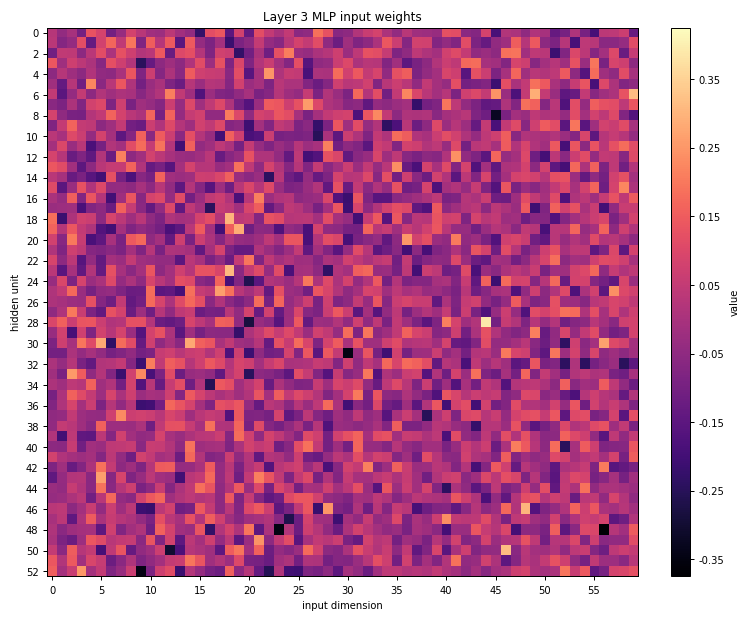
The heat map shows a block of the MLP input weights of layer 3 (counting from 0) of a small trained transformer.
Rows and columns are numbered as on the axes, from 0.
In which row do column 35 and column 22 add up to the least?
14
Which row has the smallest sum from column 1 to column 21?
21
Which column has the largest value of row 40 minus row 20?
26
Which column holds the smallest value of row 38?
43
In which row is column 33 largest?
8
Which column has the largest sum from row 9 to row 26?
51
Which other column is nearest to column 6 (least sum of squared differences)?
42
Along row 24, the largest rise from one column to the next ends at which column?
46
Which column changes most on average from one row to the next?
52
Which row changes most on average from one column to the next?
33
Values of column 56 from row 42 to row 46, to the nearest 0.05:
0.2 -0.05 0 -0.05 0
